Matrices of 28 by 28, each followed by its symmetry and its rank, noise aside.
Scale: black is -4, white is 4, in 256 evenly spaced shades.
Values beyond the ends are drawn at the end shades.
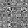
no symmetry, rank three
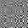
no symmetry, rank two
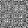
no symmetry, rank three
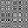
symmetric, rank one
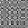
no symmetry, rank three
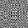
antisymmetric, rank two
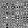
no symmetry, rank three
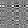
no symmetry, rank one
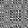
symmetric, rank two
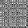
symmetric, rank two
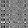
no symmetry, rank one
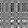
no symmetry, rank one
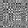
no symmetry, rank three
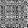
antisymmetric, rank two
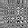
no symmetry, rank three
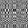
no symmetry, rank one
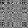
symmetric, rank two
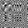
symmetric, rank two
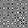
no symmetry, rank three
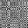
no symmetry, rank two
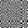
symmetric, rank one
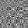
no symmetry, rank three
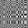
no symmetry, rank one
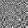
symmetric, rank two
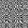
antisymmetric, rank two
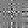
antisymmetric, rank two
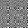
antisymmetric, rank two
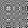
symmetric, rank two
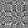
antisymmetric, rank two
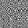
no symmetry, rank three
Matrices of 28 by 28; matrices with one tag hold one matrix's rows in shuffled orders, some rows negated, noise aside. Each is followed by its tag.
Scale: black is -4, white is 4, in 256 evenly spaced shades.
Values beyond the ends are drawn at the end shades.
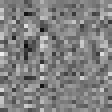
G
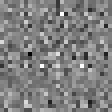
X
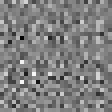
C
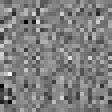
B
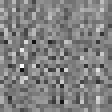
C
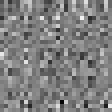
X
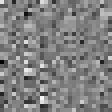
G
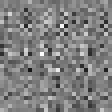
X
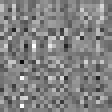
C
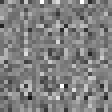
X
